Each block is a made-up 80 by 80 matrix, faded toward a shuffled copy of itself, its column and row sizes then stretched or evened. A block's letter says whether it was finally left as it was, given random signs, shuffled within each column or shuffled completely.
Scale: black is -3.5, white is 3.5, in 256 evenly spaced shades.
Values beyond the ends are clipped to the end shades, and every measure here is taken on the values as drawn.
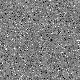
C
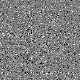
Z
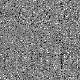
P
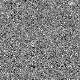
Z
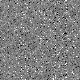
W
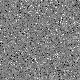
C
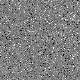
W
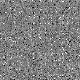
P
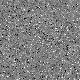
C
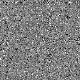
Z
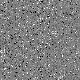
W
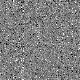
W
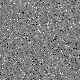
C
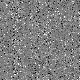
W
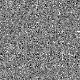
Z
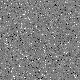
C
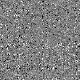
Z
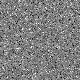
C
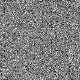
Z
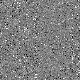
W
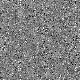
W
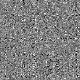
P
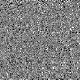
P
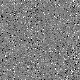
W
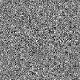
P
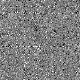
Z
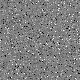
C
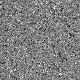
C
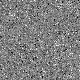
C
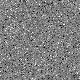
C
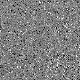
Z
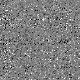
Z
